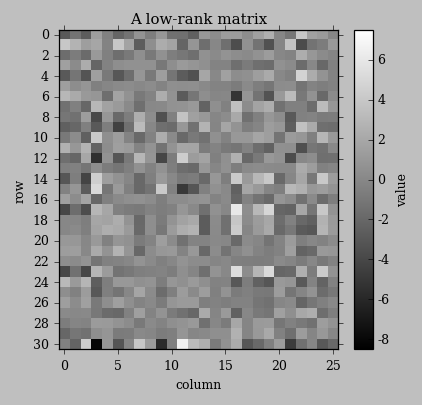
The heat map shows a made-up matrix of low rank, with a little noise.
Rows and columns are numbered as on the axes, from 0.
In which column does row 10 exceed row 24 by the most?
3
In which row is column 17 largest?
15
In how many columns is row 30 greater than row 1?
13
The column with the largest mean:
16
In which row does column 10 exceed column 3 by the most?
30
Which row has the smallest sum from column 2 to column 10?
9
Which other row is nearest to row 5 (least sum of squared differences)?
22
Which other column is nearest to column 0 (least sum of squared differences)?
1
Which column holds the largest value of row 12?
11
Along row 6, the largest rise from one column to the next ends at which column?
17
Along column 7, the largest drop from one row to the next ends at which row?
10
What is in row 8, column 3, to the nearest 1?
-4
